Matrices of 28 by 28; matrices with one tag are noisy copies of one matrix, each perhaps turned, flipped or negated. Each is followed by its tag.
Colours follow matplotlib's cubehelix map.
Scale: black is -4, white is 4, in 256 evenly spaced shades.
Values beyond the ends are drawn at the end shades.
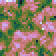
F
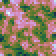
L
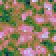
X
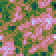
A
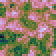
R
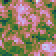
A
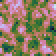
X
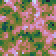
F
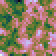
R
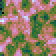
F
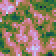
A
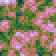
F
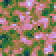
X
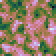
X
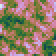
A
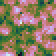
F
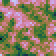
L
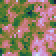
R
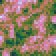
L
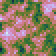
A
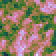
A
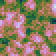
F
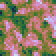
L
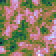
L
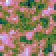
X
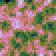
F
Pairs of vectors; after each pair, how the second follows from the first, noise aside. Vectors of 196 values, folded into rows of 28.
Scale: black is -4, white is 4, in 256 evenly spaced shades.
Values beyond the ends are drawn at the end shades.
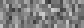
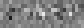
partly zeroed.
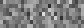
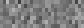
wrapped around, shrunk.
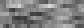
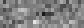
reversed, partly zeroed.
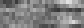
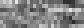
negated.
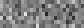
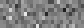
partly zeroed.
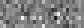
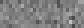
wrapped around, negated, shrunk.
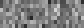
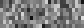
copied.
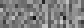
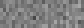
shrunk.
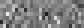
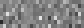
partly zeroed.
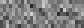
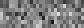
reversed.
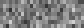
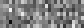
sign-scrambled.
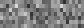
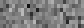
partly zeroed.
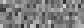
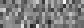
negated.
